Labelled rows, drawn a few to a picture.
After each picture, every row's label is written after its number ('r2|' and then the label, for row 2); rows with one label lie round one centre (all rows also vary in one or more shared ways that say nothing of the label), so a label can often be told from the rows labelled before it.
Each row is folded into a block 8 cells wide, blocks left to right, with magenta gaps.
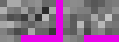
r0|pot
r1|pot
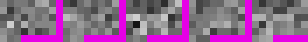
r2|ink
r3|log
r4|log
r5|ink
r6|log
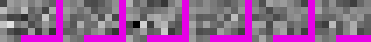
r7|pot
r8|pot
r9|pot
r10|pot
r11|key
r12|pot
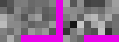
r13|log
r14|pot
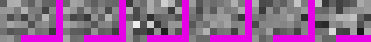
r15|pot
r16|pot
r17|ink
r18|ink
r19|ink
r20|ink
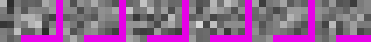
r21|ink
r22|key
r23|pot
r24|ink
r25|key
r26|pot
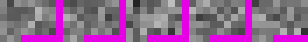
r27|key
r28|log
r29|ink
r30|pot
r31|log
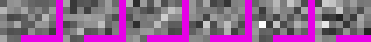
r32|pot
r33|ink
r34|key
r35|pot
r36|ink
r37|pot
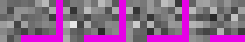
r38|ink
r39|ink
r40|ink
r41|pot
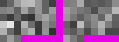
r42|key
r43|pot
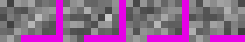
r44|key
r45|pot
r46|key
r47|key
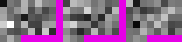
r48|log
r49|pot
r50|key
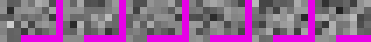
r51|ink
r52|pot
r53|ink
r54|key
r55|ink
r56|log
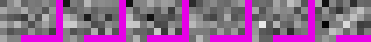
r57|pot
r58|log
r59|log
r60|log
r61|ink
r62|key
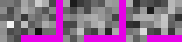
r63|ink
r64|ink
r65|ink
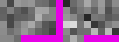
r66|key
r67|log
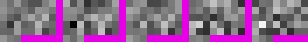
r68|pot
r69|pot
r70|pot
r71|key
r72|ink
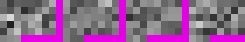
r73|log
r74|ink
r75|key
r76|pot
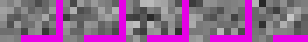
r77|pot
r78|key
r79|key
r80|log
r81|key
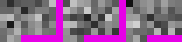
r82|log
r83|pot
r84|log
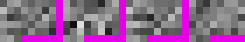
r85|pot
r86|pot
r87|pot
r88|ink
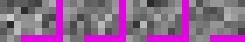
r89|log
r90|pot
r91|pot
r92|key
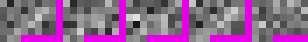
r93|key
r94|ink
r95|log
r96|key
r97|ink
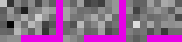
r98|key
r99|pot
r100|ink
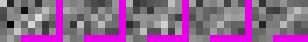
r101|key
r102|pot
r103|ink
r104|key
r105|key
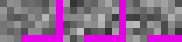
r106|pot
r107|ink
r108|key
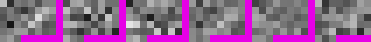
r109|key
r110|pot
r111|log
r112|key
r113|log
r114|ink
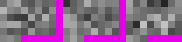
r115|pot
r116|log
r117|pot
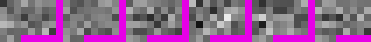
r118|log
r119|ink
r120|pot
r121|key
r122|log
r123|pot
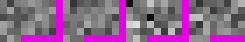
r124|key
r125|ink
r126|log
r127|log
